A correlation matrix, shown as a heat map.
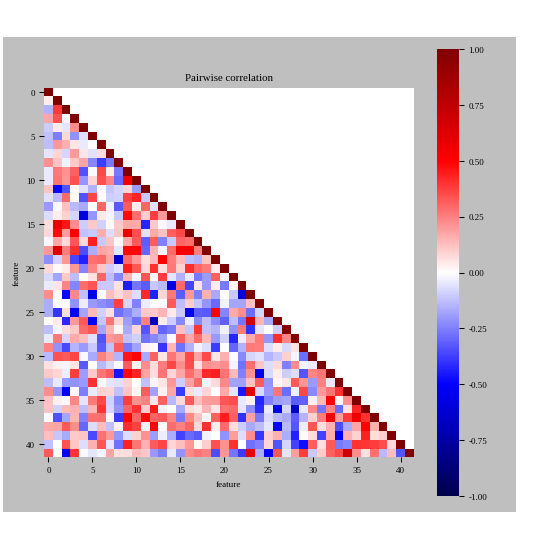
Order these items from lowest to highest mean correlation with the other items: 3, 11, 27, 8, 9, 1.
8, 27, 11, 1, 3, 9
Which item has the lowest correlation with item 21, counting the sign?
28
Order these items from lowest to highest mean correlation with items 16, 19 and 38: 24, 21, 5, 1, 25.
24, 25, 5, 21, 1
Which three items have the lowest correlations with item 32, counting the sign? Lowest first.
24, 8, 29
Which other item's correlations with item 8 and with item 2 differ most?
19
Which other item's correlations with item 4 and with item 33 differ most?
14
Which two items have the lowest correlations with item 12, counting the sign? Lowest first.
26, 23
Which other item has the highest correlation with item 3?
16
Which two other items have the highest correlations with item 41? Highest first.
34, 23
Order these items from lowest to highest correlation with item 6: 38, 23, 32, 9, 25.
25, 23, 38, 32, 9
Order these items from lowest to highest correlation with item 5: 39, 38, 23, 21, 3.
23, 39, 3, 38, 21
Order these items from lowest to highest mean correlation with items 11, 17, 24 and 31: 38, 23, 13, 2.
2, 38, 13, 23
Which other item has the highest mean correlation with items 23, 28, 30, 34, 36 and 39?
41
